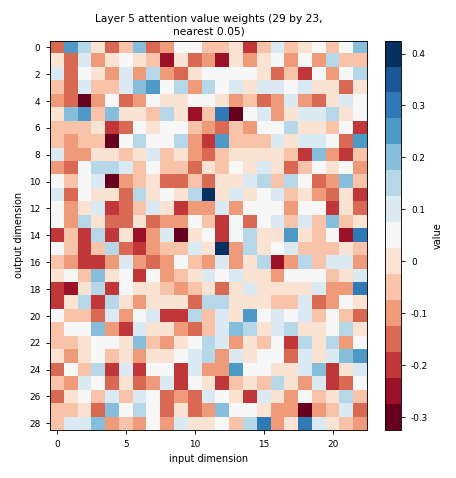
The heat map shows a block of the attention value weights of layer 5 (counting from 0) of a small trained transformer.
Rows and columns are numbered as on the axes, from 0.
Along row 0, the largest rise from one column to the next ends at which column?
1
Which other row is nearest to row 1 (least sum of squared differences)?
13
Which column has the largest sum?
15
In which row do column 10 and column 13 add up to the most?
24
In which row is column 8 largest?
5
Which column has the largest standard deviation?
12
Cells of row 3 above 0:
13
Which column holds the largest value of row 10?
21
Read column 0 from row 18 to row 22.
-0.2 -0.2 0.05 -0.05 -0.05
